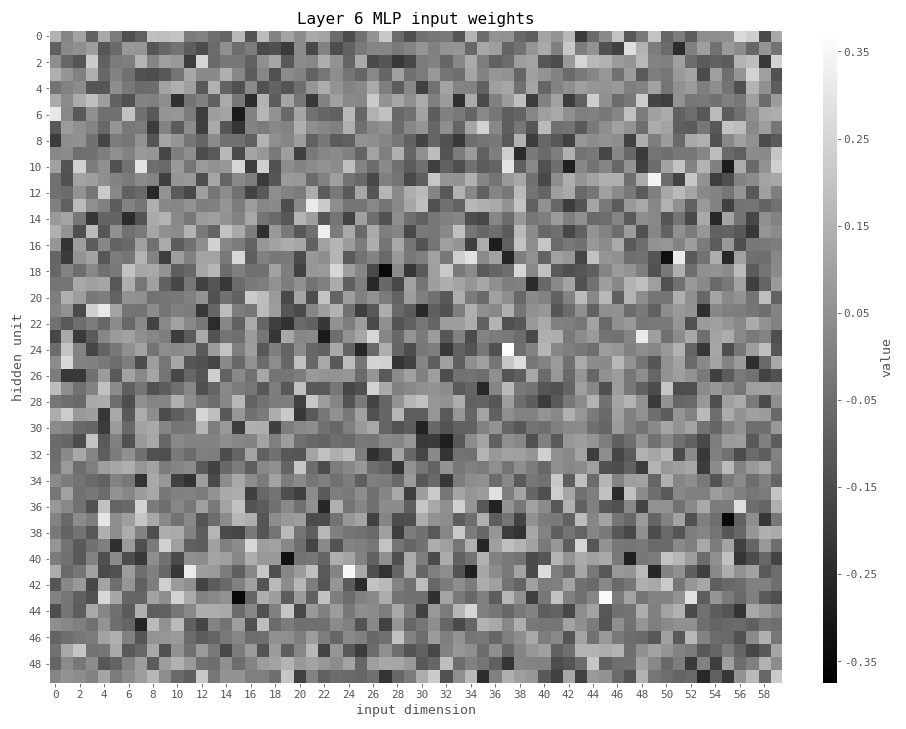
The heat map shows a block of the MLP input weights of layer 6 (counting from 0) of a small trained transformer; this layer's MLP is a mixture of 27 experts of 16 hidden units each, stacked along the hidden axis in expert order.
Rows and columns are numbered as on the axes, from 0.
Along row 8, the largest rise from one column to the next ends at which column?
48
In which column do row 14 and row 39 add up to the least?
35
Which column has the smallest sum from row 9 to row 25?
57
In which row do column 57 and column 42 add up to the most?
0
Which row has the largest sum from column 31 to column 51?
11
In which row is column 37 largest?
24
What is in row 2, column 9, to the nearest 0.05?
0.1
